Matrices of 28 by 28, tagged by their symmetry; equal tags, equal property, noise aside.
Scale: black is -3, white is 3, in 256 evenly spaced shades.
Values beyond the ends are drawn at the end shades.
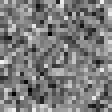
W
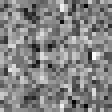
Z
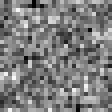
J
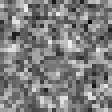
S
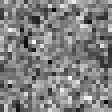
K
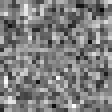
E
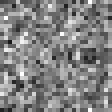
Z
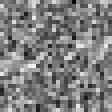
J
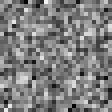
J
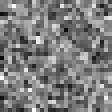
S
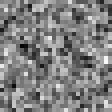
J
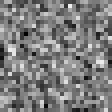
J
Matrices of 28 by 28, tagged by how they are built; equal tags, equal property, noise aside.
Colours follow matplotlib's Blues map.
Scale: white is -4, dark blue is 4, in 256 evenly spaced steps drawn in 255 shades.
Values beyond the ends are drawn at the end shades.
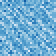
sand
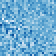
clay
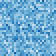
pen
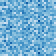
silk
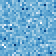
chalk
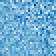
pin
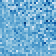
pin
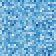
silk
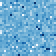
chalk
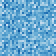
silk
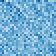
sand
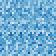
pen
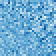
pin
